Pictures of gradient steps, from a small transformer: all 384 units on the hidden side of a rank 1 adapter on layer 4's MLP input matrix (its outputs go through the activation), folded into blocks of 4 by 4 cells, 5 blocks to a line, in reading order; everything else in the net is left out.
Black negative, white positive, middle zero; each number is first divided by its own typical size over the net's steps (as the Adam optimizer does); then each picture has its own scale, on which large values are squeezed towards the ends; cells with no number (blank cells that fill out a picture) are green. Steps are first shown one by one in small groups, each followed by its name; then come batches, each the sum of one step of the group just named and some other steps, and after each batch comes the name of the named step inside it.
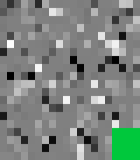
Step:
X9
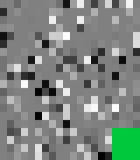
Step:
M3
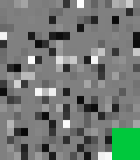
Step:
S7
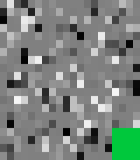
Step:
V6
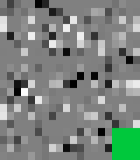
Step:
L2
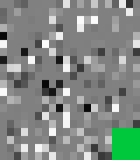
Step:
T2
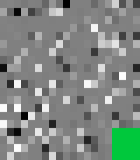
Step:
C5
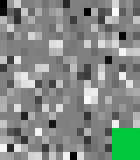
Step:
C5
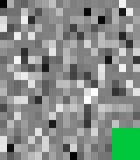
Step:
T2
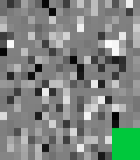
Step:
M3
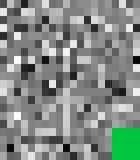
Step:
T2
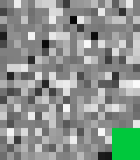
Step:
M3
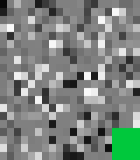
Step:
L2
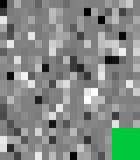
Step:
X9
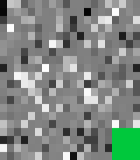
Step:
V6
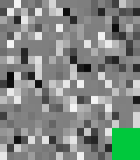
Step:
X9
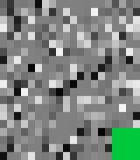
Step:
L2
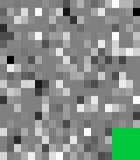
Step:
M3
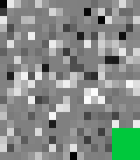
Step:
X9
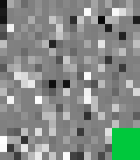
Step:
T2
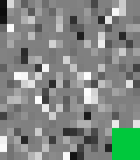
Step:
V6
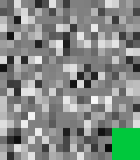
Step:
L2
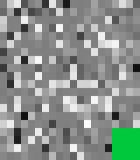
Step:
C5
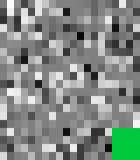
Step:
V6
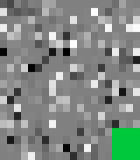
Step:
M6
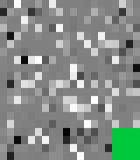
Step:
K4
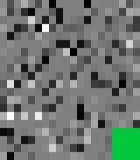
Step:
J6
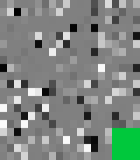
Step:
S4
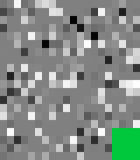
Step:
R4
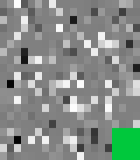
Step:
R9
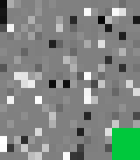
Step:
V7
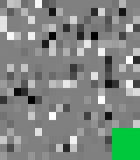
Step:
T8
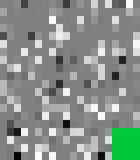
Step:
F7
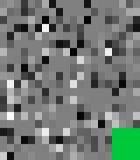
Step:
J6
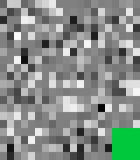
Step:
R4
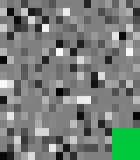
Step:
J6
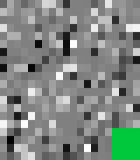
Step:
M6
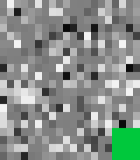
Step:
S4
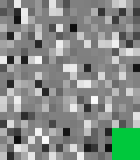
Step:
K4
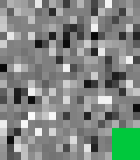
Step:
T8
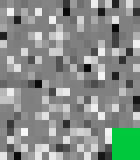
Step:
F7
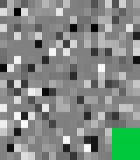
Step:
S4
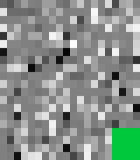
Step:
M6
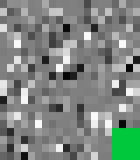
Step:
J6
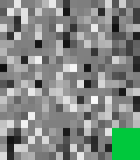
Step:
K4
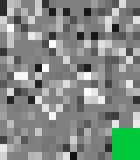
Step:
T8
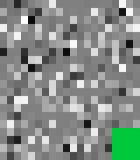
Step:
M6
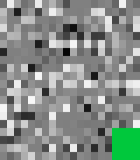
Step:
M6
